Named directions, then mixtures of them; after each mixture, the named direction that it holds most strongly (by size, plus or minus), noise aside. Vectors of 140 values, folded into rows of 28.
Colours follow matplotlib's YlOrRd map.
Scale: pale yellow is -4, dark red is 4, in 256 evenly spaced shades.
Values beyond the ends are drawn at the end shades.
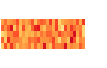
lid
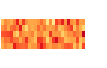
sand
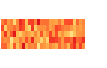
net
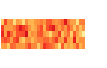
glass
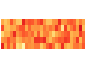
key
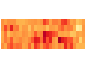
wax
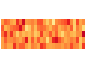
sand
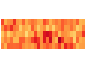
wax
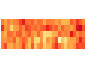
wax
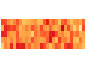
key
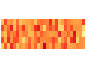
lid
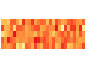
key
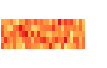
key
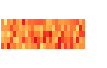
glass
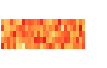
key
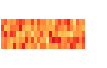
net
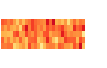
sand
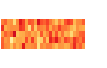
net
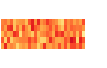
lid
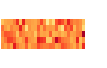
sand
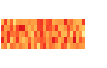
glass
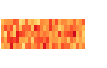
net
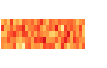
key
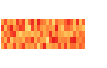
net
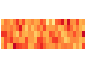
sand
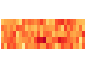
key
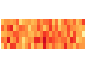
lid
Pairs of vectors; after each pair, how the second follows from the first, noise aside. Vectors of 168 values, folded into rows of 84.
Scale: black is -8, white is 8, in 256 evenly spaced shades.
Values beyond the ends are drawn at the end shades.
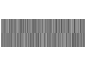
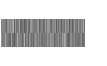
reversed, negated.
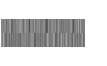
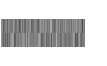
reversed, negated.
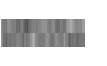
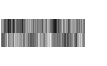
wrapped around, negated, scaled up.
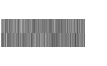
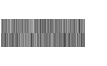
reversed, negated.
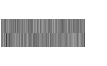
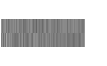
negated, shrunk.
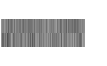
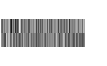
wrapped around, scaled up.
